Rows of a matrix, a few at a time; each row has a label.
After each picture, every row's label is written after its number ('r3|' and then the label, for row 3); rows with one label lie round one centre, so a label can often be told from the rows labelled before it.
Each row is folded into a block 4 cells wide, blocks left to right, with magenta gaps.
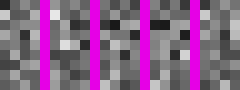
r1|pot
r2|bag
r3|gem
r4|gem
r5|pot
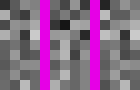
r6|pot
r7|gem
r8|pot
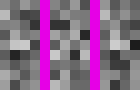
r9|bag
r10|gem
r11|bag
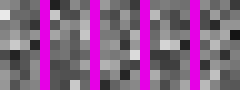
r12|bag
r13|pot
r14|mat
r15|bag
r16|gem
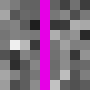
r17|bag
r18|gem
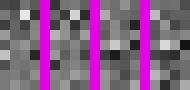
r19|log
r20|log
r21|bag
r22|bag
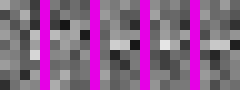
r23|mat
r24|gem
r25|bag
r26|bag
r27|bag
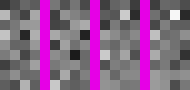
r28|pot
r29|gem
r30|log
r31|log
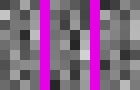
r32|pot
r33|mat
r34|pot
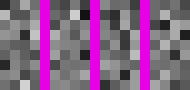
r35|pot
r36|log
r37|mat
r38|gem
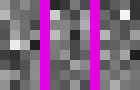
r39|bag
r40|pot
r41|log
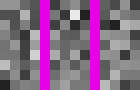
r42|mat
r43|log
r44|gem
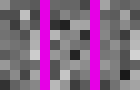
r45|mat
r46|gem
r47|mat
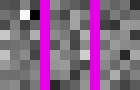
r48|log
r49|mat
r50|gem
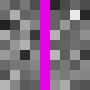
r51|gem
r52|log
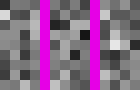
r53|pot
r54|gem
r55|bag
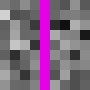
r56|bag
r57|gem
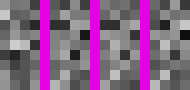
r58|bag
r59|gem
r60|gem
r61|gem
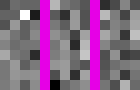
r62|log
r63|mat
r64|pot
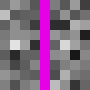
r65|bag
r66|gem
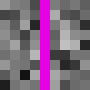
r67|mat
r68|bag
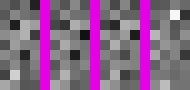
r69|gem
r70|gem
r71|gem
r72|log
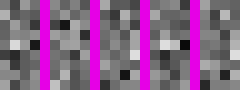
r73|bag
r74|gem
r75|mat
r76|bag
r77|mat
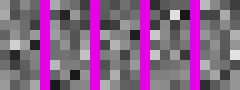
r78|bag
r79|mat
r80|gem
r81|log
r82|mat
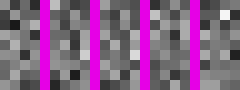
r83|gem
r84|mat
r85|mat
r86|pot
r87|log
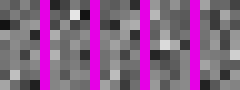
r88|gem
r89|log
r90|gem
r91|bag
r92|mat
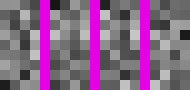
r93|mat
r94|pot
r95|pot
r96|gem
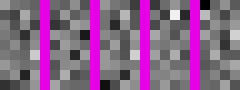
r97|mat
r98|gem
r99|mat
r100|log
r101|pot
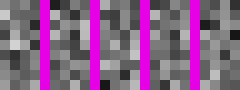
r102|bag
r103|pot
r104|mat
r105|pot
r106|gem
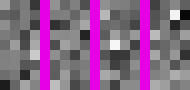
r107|mat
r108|gem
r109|bag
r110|log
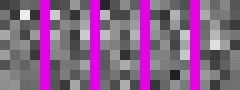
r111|log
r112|pot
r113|pot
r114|mat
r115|bag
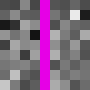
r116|gem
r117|log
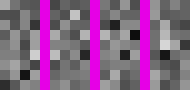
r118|mat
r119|log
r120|gem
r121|bag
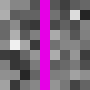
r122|bag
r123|log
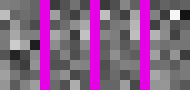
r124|bag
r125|pot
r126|pot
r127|log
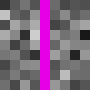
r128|pot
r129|gem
